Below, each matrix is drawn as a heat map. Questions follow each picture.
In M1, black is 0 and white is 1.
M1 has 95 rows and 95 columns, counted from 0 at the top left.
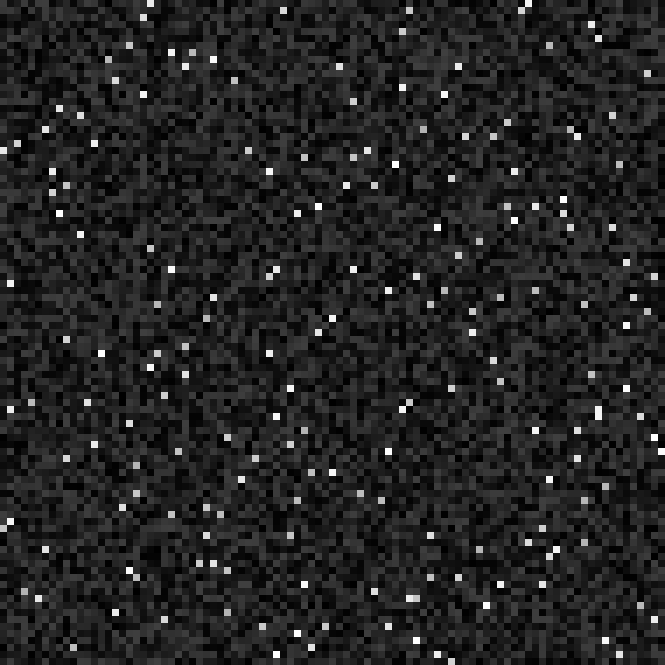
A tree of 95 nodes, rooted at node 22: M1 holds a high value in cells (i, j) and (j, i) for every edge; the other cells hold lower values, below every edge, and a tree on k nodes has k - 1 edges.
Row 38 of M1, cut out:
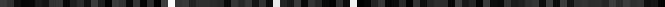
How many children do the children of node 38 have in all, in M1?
4
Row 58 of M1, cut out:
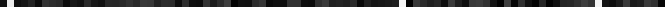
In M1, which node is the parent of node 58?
85
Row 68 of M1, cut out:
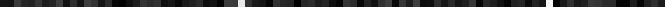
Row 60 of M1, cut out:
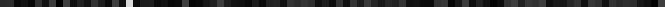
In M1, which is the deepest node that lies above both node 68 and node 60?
18
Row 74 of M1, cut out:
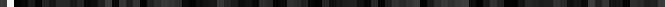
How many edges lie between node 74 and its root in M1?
8
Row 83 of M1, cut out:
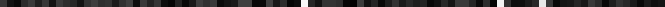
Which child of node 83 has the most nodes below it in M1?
71
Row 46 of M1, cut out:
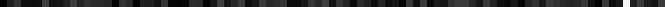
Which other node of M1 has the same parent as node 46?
37
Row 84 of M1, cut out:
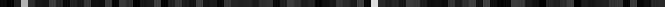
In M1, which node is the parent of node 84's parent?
26
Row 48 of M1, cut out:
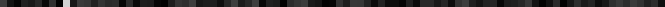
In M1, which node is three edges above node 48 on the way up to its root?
82
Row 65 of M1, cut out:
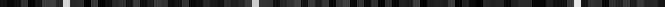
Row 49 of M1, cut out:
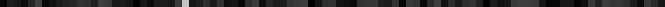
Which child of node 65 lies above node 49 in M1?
9
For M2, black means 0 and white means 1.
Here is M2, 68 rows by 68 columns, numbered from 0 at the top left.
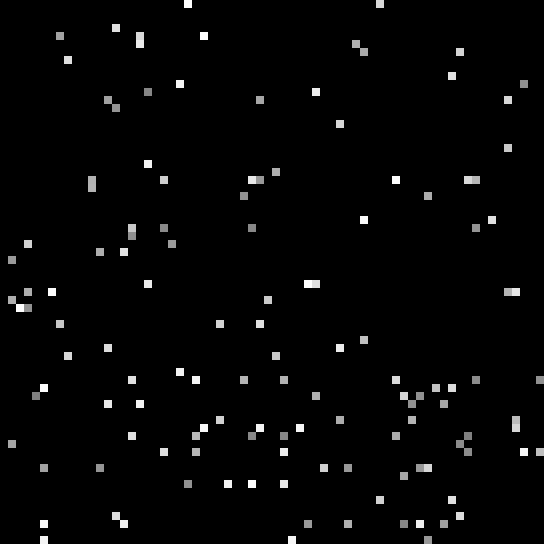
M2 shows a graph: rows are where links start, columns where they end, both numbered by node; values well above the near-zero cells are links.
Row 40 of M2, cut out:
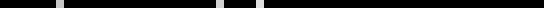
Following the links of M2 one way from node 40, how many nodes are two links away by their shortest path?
4
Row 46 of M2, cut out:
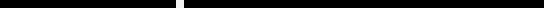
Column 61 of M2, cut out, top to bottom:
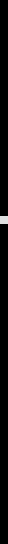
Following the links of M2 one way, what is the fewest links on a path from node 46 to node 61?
5
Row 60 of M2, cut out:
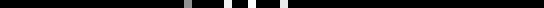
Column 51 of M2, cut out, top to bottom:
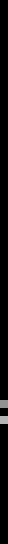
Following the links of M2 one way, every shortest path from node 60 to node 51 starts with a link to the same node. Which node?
node 28
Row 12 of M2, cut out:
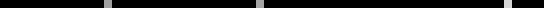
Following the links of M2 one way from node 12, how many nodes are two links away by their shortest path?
2
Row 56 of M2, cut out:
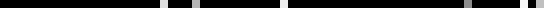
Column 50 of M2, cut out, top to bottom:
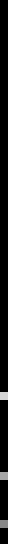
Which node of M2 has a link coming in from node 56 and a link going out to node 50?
node 65
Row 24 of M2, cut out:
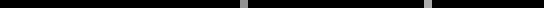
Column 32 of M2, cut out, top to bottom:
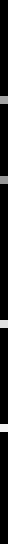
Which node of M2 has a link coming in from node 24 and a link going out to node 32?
node 53
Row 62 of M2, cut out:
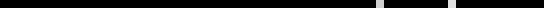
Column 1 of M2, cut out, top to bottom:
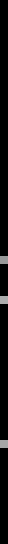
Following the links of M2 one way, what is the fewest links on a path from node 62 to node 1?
4
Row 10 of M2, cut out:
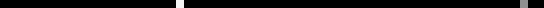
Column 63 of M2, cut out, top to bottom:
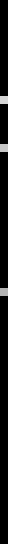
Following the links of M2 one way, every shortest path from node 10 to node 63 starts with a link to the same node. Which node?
node 22
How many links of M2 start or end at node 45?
3
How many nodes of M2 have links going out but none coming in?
8
